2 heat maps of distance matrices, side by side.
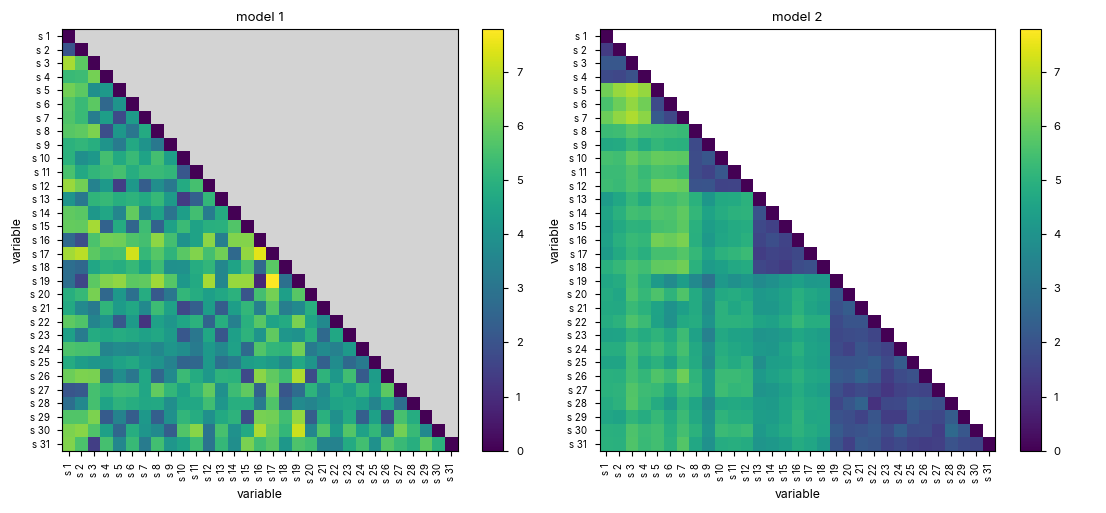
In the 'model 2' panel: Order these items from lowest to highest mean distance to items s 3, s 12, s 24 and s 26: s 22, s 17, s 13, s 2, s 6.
s 22, s 2, s 13, s 17, s 6
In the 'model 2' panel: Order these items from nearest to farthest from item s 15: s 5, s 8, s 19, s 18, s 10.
s 18, s 19, s 10, s 8, s 5
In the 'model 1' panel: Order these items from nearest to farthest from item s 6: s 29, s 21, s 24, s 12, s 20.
s 29, s 20, s 24, s 12, s 21
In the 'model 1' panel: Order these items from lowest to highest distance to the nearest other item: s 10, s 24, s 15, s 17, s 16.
s 16, s 10, s 15, s 24, s 17
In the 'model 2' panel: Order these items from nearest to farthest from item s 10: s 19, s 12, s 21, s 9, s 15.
s 12, s 9, s 19, s 15, s 21
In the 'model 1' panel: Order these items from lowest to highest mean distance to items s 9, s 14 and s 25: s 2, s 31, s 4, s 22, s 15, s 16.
s 22, s 31, s 4, s 15, s 2, s 16
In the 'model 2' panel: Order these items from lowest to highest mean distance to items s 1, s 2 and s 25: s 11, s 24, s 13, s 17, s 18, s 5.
s 24, s 13, s 17, s 18, s 11, s 5
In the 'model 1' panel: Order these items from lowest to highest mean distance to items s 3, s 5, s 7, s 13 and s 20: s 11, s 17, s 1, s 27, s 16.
s 11, s 27, s 16, s 1, s 17
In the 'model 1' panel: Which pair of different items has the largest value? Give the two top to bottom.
s 17, s 19
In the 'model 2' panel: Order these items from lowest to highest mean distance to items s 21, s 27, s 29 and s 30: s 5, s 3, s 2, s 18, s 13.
s 13, s 18, s 2, s 5, s 3
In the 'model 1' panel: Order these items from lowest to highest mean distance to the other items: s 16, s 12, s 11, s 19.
s 12, s 11, s 16, s 19
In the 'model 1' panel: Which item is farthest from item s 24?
s 19
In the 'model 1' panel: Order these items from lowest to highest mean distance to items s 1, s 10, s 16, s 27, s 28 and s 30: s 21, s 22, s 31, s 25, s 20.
s 21, s 25, s 20, s 22, s 31
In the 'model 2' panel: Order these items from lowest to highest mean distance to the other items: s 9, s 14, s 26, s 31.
s 31, s 26, s 9, s 14
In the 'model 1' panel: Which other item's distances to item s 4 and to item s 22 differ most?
s 7
